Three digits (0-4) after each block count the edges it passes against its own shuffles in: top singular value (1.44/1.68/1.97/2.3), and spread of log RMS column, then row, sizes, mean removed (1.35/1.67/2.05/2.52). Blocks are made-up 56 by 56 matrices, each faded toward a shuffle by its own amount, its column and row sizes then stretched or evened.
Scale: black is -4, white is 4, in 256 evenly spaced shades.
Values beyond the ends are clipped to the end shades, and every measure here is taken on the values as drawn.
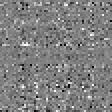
1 2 4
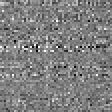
2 0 4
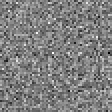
3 2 1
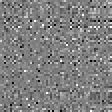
4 1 2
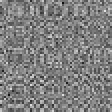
4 2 2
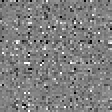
1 3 3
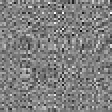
3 4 3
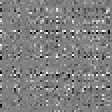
4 4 4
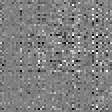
4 4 3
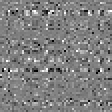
4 1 4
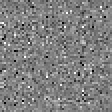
0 2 2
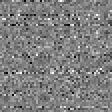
2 0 4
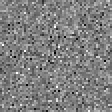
1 0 0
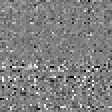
2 1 4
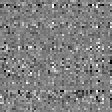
2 3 4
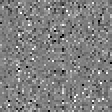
3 2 0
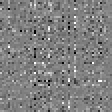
0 4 3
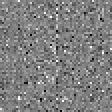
2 2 1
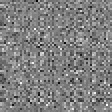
4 1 2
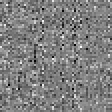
2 4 1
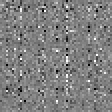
1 4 3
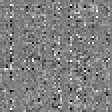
0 4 2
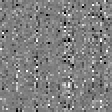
3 4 0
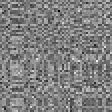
4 0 0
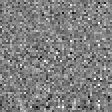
1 2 2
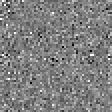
0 2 1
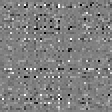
2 3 4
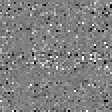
0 2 3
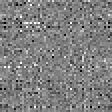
3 2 3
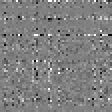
1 3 4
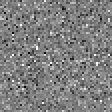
0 0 0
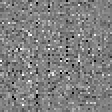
1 3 2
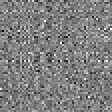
4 0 3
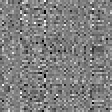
3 3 0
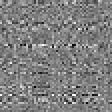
4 1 4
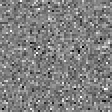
0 1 0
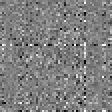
2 4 3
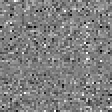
0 1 4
